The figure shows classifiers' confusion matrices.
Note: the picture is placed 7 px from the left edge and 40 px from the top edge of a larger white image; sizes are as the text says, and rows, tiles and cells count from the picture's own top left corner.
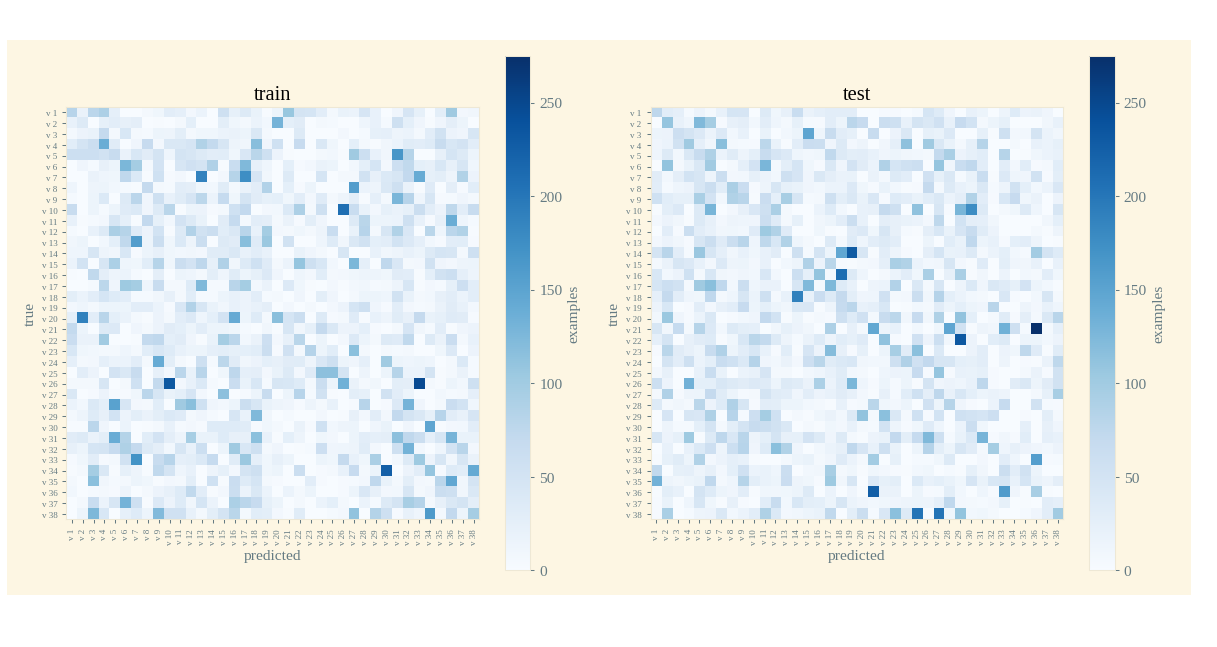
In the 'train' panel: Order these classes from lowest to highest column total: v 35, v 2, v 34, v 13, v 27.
v 2, v 35, v 34, v 27, v 13
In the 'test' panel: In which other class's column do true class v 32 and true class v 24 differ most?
v 12
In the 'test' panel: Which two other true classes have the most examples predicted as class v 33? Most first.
v 36, v 21
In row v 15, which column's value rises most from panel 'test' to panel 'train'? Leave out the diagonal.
v 27
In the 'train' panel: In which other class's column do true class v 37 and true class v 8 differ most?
v 27
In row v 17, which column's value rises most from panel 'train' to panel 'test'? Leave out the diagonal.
v 15
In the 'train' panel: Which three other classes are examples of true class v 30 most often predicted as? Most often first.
v 34, v 3, v 24
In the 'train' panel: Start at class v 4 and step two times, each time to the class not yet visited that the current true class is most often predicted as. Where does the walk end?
v 31
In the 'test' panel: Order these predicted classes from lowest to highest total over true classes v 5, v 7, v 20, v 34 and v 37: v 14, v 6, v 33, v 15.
v 15, v 14, v 6, v 33
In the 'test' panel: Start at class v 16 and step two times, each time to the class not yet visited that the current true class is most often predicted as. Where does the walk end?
v 14
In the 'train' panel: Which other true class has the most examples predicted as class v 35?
v 29
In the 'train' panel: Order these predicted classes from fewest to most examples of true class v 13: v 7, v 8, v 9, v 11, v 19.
v 8, v 11, v 9, v 19, v 7
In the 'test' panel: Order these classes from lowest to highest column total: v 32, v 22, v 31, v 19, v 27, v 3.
v 32, v 3, v 31, v 22, v 19, v 27
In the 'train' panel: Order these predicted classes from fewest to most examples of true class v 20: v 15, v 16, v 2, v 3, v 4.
v 3, v 15, v 4, v 16, v 2
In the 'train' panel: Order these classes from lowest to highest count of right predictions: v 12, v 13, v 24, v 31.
v 24, v 13, v 12, v 31
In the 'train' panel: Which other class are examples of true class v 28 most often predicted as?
v 5
